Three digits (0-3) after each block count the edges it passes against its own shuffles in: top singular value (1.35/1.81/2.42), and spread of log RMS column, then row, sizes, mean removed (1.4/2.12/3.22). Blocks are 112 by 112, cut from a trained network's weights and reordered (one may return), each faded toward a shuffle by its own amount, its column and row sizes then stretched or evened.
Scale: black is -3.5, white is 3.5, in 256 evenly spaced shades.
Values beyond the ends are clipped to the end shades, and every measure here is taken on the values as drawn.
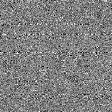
2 0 2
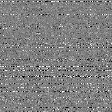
2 1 3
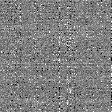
1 2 0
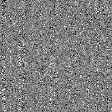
1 2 0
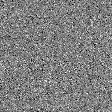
0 0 1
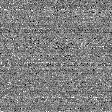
1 0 2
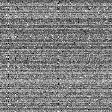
3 1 0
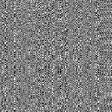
3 3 0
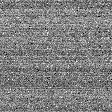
2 0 0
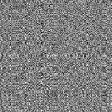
3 2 1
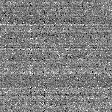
2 1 1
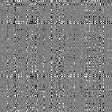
3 3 3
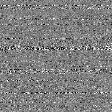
1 0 3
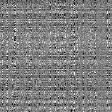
3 3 0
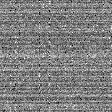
3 1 0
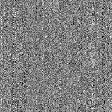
2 2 0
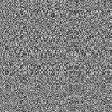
3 1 2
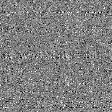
1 0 2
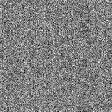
2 0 0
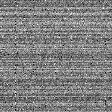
3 1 1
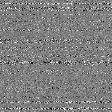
1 0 3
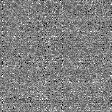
1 2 1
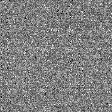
0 2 0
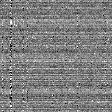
3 2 1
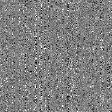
0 3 1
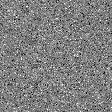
1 0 0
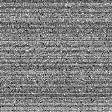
3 0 0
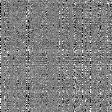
2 3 0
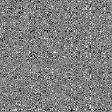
2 2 2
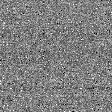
0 1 1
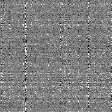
2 3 1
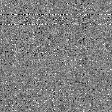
1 1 2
